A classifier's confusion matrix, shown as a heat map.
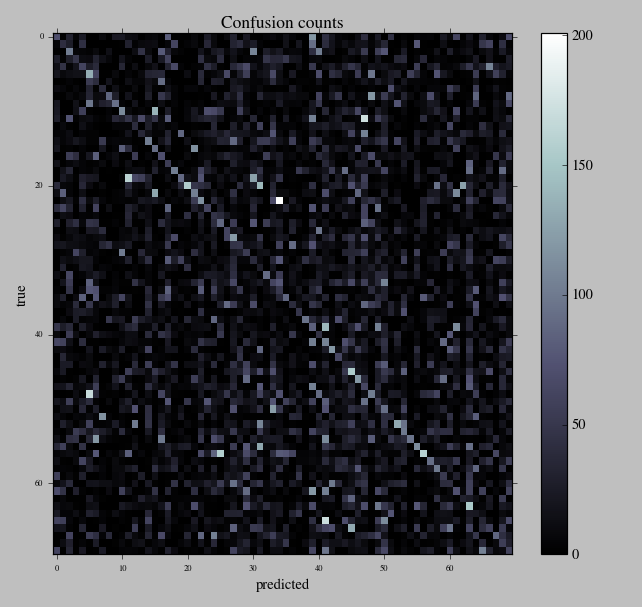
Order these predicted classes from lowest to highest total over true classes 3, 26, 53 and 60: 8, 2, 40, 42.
8, 2, 42, 40
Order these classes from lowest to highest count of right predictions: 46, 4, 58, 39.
4, 39, 58, 46
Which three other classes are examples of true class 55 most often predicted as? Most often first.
31, 63, 29
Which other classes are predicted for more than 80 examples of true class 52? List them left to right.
12, 31, 53
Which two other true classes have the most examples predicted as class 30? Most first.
19, 2
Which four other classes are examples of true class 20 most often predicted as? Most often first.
31, 62, 58, 45
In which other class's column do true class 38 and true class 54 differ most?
6
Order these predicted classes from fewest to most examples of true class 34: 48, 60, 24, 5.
60, 48, 24, 5
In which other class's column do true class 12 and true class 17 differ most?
63
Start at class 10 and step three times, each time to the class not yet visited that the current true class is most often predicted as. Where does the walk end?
61
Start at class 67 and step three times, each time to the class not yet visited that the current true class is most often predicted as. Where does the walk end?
39
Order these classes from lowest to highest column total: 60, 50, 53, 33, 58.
58, 53, 60, 33, 50
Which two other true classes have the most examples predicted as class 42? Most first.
60, 66
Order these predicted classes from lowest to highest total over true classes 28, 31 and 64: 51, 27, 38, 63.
38, 63, 51, 27
